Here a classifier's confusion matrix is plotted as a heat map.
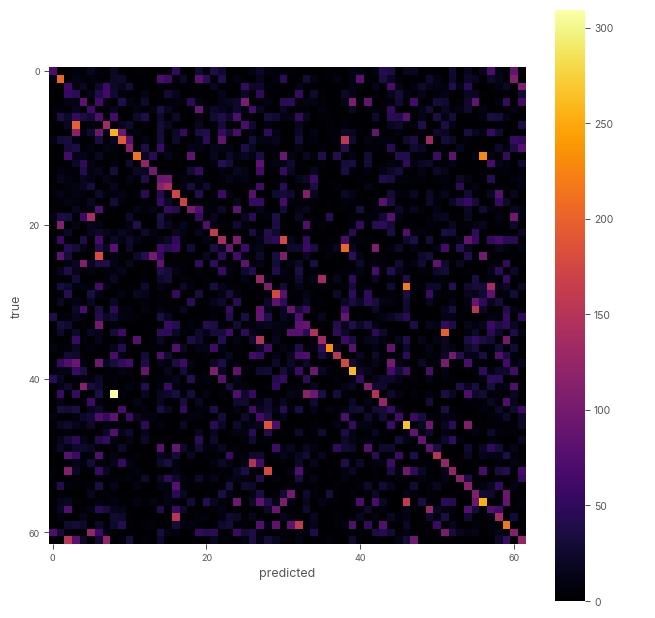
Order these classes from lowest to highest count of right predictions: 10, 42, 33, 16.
33, 10, 42, 16
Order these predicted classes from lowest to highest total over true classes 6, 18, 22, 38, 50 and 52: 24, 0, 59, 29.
0, 29, 59, 24
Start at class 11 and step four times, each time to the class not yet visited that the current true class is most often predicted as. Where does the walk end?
57
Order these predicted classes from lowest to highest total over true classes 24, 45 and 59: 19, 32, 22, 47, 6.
19, 47, 22, 32, 6
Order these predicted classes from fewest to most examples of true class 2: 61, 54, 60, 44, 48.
60, 48, 54, 44, 61
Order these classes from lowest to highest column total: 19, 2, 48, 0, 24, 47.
0, 48, 47, 19, 24, 2
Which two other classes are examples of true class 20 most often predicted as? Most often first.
1, 33
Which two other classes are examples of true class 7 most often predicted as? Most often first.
3, 25
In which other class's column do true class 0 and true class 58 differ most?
16
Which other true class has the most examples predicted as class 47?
61
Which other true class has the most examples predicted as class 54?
46
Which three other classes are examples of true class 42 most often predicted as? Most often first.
8, 33, 34
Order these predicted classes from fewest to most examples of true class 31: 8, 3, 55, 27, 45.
45, 3, 8, 27, 55
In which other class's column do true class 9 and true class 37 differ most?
38
